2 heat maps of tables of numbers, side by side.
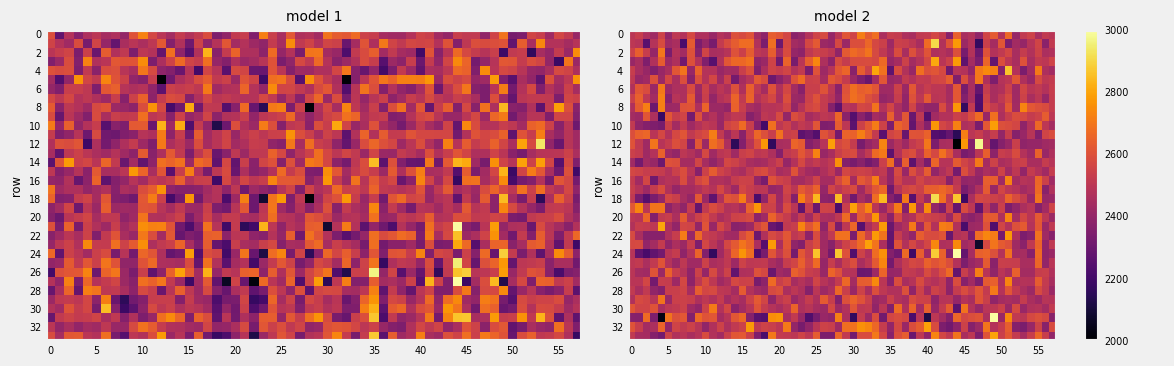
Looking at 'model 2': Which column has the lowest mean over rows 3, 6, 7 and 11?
47
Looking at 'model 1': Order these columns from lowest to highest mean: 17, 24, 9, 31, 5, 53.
9, 5, 31, 53, 17, 24
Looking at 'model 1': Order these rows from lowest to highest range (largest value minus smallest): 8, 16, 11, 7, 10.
7, 11, 16, 10, 8
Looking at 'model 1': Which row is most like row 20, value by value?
13
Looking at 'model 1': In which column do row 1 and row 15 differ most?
15
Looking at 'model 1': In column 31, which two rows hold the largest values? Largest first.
10, 33
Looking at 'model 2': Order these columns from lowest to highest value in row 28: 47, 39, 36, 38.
38, 36, 39, 47
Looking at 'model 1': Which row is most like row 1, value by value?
11
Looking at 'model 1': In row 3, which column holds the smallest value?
55
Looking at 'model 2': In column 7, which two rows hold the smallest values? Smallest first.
1, 3
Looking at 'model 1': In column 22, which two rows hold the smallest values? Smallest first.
27, 33
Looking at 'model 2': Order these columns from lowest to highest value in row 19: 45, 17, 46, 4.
46, 45, 4, 17
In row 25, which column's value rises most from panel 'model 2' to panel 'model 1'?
44
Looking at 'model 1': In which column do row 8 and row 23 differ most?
28
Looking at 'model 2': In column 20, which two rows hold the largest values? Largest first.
31, 11
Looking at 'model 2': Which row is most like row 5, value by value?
26
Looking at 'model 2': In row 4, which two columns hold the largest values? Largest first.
51, 33
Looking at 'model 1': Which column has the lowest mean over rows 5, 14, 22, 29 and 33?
32
